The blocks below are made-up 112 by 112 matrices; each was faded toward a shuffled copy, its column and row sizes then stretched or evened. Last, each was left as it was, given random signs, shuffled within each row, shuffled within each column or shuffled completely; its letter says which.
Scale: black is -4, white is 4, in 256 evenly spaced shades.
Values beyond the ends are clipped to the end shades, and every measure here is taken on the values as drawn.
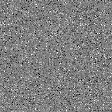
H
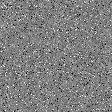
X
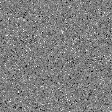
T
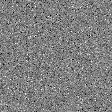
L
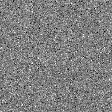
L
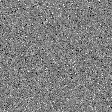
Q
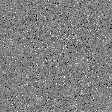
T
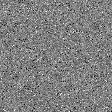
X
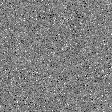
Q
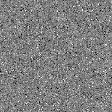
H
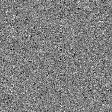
T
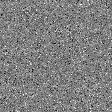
Q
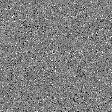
T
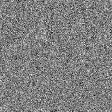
H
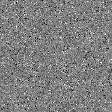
H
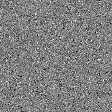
L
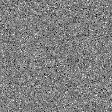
H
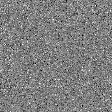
T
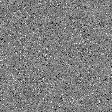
T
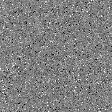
T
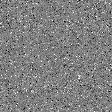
T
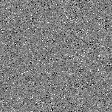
T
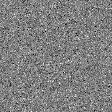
L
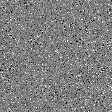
L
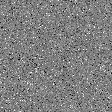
Q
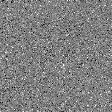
H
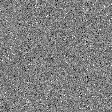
L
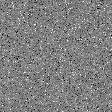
Q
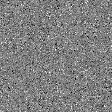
T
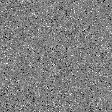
T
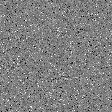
Q
